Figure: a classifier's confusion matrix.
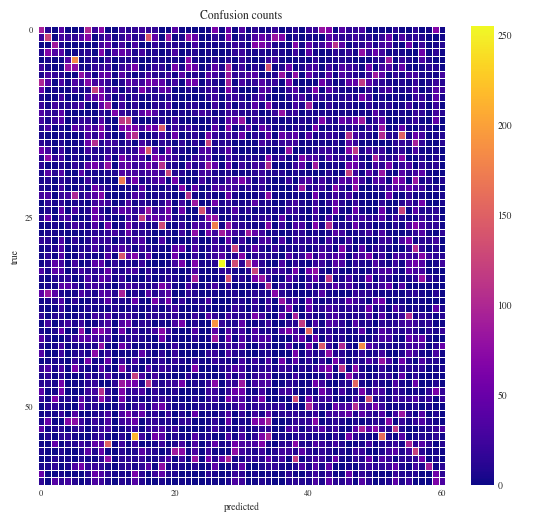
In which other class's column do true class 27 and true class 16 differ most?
47
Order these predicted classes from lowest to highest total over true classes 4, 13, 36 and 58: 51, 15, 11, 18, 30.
11, 15, 30, 51, 18
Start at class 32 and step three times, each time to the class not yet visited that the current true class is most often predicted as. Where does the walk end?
18
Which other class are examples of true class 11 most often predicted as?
36
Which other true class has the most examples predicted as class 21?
56
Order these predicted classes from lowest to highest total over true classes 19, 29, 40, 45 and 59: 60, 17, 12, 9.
60, 17, 9, 12
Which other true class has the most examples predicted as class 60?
42
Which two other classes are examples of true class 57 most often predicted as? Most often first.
38, 28
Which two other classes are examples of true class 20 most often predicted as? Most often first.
12, 56
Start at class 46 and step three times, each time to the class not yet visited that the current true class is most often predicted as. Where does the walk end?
51
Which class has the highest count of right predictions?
26
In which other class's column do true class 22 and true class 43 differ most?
5
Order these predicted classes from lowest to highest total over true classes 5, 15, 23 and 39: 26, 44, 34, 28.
44, 28, 34, 26
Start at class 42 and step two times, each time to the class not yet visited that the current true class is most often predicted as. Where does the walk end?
9
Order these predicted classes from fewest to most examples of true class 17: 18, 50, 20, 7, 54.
7, 20, 18, 54, 50
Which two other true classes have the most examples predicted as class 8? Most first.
15, 43
